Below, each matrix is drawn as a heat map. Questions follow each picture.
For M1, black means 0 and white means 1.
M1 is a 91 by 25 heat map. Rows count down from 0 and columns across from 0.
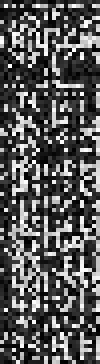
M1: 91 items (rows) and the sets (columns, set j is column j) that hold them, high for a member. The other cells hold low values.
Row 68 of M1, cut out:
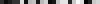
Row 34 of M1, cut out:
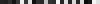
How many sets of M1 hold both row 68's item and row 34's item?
9
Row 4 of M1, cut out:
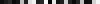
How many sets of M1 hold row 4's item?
9
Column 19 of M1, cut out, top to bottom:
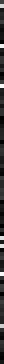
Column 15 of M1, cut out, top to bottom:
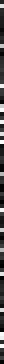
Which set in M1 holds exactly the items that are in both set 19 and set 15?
10
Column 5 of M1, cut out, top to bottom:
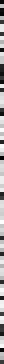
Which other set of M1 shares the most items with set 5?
24
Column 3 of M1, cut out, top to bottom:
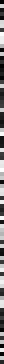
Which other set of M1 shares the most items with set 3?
9
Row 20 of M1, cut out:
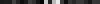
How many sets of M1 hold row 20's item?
3
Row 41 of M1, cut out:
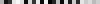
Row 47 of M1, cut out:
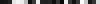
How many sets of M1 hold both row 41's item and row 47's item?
8
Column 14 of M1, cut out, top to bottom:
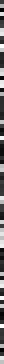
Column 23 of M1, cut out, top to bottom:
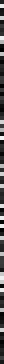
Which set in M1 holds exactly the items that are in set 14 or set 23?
11
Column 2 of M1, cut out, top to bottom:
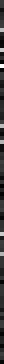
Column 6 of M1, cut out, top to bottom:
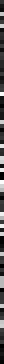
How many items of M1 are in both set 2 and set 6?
2
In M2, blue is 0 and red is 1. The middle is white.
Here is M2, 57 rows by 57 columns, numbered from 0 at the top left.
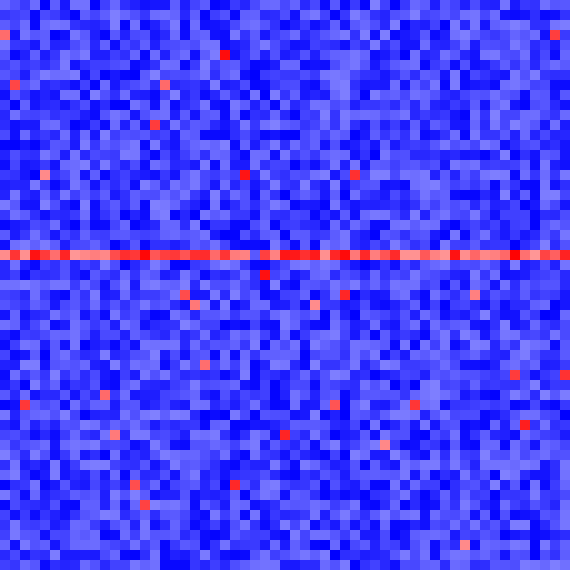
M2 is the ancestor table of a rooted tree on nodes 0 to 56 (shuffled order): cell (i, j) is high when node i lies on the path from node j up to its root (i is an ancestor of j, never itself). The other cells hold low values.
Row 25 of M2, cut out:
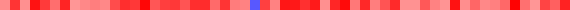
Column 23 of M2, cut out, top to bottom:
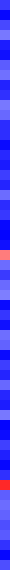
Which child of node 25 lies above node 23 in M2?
48
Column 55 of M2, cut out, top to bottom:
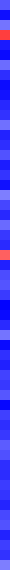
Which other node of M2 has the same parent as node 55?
0
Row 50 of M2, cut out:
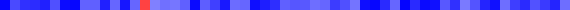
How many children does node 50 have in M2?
1
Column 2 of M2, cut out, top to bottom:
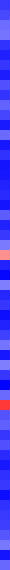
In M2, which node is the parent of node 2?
40
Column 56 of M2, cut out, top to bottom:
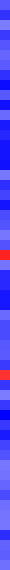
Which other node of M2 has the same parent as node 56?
51
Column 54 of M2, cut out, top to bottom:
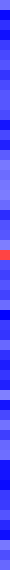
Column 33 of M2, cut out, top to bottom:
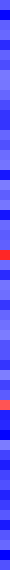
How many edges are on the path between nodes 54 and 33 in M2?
3
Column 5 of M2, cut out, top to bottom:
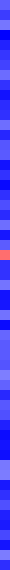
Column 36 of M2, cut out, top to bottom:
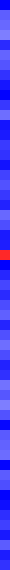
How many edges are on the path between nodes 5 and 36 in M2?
2
